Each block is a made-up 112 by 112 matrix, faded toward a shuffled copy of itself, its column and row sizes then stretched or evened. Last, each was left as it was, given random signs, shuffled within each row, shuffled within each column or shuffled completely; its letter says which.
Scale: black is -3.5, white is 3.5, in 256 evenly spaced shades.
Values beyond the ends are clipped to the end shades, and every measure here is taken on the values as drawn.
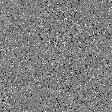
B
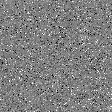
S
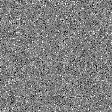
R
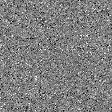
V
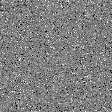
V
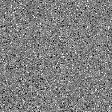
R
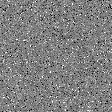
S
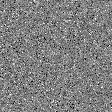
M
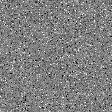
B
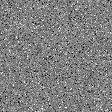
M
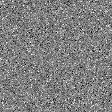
V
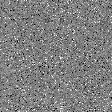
R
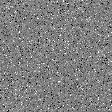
B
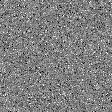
S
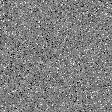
M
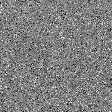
S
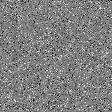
S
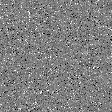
V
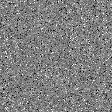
B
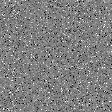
V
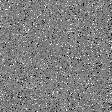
V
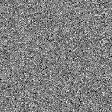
R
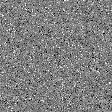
S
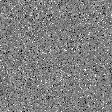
R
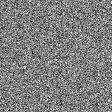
B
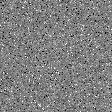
M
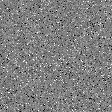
M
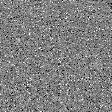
R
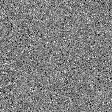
B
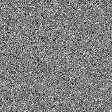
V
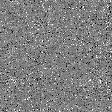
R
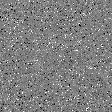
S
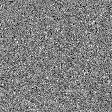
M
